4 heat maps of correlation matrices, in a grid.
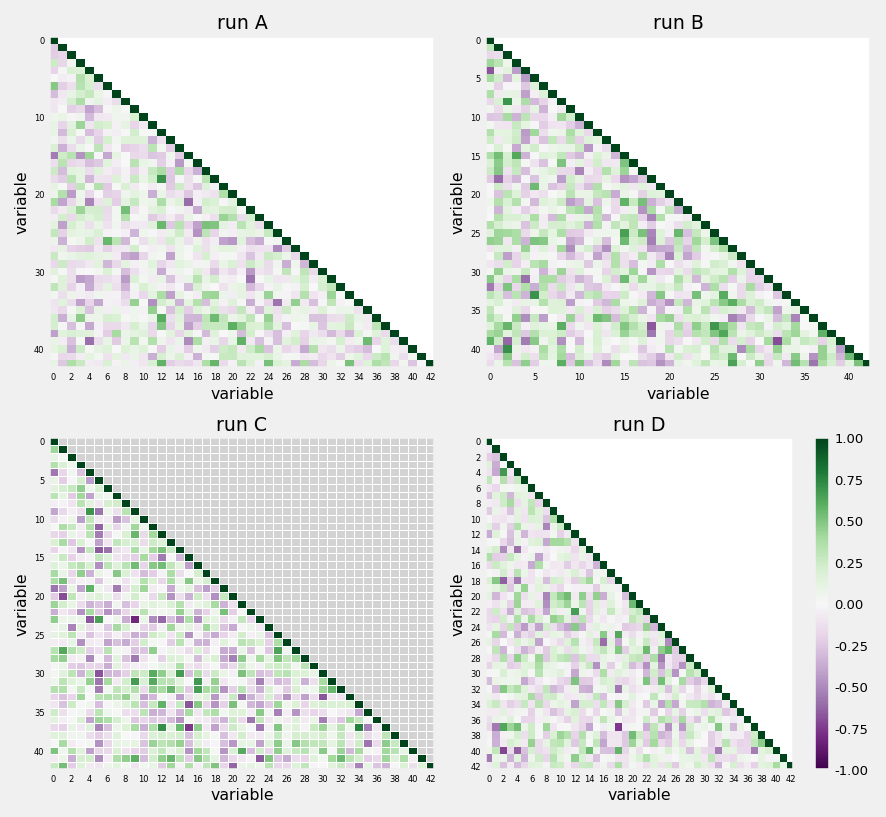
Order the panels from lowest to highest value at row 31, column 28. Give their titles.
run C, run D, run B, run A
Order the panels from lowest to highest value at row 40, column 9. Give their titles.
run C, run B, run A, run D
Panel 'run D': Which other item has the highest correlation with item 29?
7
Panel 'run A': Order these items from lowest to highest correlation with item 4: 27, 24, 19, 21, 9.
21, 9, 27, 24, 19
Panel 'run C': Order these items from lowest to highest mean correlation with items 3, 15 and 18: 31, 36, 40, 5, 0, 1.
40, 36, 5, 31, 0, 1
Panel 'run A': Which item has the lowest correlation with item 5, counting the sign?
34
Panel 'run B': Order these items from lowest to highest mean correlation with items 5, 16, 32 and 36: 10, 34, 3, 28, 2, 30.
28, 34, 10, 30, 2, 3
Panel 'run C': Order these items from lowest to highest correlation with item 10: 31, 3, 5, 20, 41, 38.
3, 41, 38, 5, 20, 31
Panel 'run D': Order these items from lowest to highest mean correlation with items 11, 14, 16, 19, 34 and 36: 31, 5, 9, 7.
31, 9, 5, 7
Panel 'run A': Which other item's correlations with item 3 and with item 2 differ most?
15
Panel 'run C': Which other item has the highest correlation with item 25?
27
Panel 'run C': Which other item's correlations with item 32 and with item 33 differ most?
30
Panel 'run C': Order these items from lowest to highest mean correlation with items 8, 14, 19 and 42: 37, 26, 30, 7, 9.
7, 26, 37, 30, 9
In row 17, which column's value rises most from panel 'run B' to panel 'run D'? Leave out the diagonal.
22
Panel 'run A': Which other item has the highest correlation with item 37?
20
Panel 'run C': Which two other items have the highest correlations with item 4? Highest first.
9, 19
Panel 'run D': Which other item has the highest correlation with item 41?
12
